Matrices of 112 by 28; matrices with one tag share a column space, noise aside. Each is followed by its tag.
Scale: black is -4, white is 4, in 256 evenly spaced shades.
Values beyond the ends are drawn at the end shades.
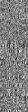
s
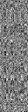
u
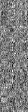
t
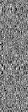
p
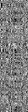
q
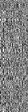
q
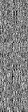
t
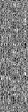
q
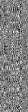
p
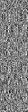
u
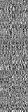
p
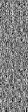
t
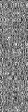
q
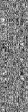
q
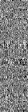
s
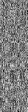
t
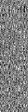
p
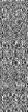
s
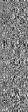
s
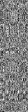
u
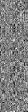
u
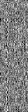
q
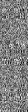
s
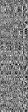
p
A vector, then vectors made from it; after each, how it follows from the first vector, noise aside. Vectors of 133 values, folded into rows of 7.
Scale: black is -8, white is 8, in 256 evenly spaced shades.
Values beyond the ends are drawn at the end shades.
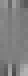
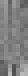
copied.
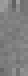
reversed, shrunk.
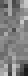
negated, scaled up.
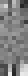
scaled up.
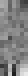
scaled up.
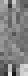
scaled up.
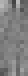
reversed.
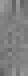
reversed, shrunk.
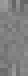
reversed, shrunk.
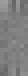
reversed, shrunk.
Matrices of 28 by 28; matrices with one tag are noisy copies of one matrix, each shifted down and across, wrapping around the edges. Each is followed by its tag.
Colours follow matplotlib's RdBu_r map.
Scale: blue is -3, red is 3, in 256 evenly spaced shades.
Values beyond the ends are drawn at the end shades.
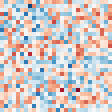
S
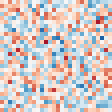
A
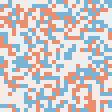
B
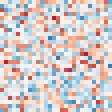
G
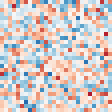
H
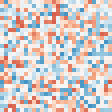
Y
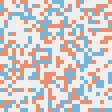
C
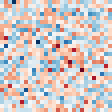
H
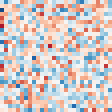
H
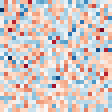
C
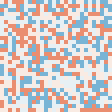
H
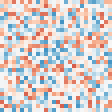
S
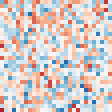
A
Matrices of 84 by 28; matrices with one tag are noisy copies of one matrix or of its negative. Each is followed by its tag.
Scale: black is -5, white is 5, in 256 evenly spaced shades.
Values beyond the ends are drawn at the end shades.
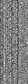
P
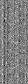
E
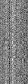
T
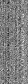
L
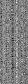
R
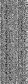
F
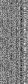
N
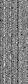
P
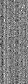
E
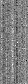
R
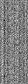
E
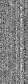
N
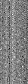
T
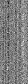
L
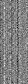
P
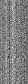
T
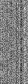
N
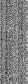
F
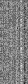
N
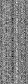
R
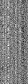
L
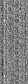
E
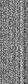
N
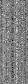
R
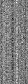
R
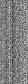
T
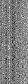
T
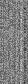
N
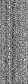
T
